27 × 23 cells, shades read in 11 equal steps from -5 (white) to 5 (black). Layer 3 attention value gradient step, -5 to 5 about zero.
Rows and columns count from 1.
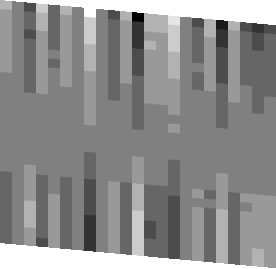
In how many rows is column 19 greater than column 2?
12
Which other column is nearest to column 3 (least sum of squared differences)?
10
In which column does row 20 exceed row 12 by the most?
8
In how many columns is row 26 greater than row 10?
10
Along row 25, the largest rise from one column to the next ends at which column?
13
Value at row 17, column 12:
-1
